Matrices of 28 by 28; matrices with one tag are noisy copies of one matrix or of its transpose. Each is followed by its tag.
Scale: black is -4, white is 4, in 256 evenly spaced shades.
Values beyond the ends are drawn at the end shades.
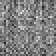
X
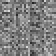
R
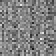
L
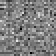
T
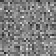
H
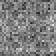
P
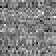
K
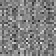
L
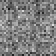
P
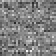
K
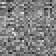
T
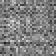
X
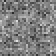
P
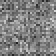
P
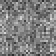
P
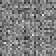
H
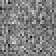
T
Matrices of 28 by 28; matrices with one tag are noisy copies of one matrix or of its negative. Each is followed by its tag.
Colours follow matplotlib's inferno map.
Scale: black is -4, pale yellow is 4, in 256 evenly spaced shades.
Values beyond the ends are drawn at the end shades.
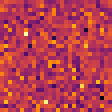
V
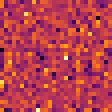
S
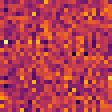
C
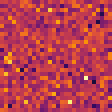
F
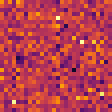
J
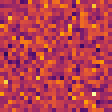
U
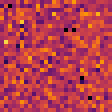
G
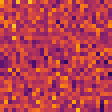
J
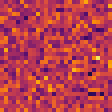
U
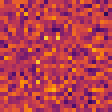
U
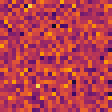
F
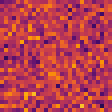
V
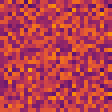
F
